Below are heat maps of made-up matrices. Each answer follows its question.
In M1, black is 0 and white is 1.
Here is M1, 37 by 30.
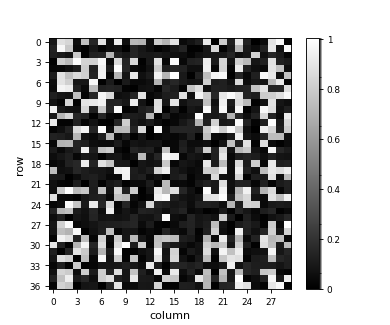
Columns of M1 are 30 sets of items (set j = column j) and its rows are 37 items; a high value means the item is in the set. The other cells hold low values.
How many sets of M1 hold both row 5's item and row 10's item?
8
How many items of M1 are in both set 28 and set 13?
7
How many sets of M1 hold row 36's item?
9
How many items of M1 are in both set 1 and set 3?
4
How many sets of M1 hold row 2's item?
3
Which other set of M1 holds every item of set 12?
22
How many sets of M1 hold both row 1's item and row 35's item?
5
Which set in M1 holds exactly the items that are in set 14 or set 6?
21
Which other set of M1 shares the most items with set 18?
29
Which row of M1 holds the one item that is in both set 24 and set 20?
23
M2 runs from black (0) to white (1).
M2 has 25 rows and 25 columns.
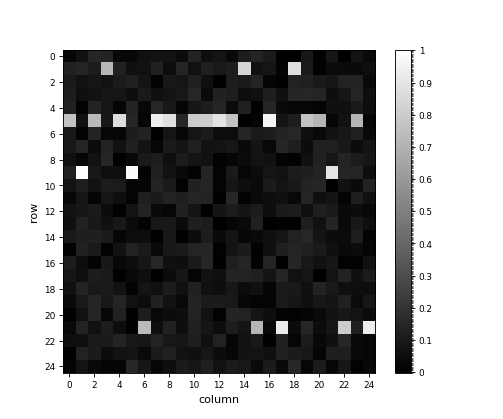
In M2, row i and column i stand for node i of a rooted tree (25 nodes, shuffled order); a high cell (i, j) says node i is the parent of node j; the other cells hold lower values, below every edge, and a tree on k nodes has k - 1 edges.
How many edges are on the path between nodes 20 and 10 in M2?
2
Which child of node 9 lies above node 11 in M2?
5
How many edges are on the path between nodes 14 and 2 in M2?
4
